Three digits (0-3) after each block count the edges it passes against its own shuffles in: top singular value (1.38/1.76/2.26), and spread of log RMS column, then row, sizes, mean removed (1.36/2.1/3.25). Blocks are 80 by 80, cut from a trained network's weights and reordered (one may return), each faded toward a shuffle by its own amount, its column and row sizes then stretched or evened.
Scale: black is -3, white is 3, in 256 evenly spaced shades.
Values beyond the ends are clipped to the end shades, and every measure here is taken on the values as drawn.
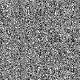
0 2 0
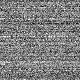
2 0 1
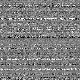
2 1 3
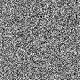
1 0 0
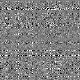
1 2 3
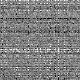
3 2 2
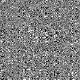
0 2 2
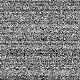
2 1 1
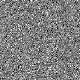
1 1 0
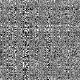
1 3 1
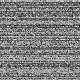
3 0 1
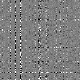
2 3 1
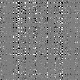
3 3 2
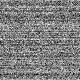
2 0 0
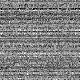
3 1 2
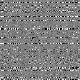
3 1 3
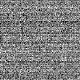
2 2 1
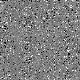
0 2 1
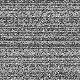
3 1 0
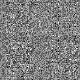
0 2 1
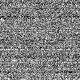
1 0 2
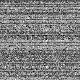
3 1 0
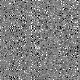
2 2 1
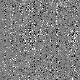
1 2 1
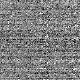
2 2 1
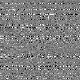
2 1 3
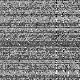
3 2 0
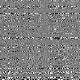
1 2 3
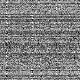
3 2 0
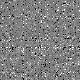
1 2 1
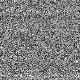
0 1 2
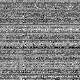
3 1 2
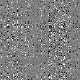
2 3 1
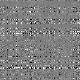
2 2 3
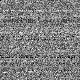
1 0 2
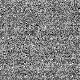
0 1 1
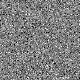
0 0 1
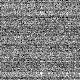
2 1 0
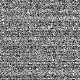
2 2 0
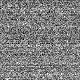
1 1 1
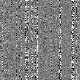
1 3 1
